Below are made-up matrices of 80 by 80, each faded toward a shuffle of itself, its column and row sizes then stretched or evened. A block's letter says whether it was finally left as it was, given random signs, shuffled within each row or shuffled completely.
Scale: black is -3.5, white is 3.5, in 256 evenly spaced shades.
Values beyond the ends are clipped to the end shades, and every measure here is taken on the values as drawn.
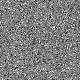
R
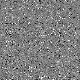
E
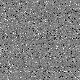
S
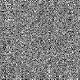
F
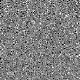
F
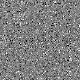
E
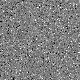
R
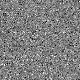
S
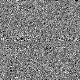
E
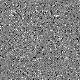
E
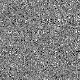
E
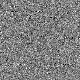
S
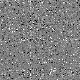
E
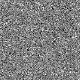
E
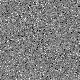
R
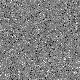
R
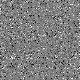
E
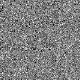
E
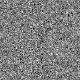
E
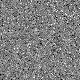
R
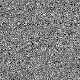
S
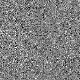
E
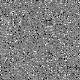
F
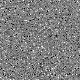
S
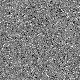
R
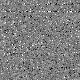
S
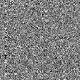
F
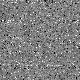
S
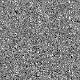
E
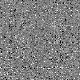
F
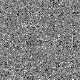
E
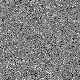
R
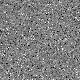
R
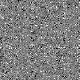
F
